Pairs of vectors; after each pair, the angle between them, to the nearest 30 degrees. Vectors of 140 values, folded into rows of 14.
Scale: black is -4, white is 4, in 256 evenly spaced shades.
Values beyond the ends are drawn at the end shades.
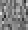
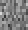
30 degrees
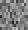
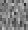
60 degrees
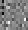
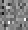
30 degrees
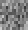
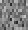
90 degrees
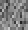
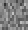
120 degrees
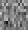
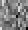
60 degrees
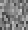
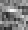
60 degrees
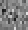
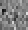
30 degrees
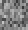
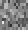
30 degrees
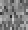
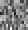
30 degrees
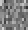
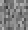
30 degrees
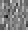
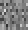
120 degrees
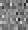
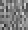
120 degrees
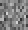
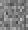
150 degrees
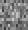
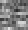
120 degrees
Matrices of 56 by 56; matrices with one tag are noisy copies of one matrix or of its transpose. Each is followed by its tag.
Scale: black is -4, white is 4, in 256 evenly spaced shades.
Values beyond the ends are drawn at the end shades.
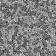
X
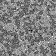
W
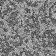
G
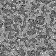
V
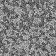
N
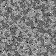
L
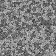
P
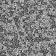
W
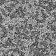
G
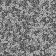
P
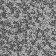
N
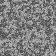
P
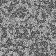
G
